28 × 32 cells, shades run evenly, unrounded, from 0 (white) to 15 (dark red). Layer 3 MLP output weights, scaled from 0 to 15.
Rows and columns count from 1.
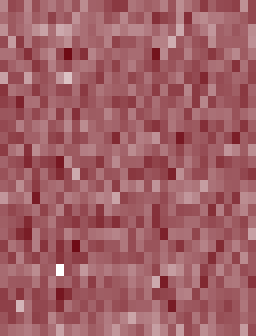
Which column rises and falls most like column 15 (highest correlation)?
14
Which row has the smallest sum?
3
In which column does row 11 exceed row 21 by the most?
26
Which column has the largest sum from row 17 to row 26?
10
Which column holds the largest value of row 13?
4
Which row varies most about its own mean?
23
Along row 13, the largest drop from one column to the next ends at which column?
5
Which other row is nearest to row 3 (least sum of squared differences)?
28
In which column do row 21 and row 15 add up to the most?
8
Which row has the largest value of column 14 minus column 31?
1
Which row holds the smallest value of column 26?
16
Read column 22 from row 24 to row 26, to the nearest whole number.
10 11 14
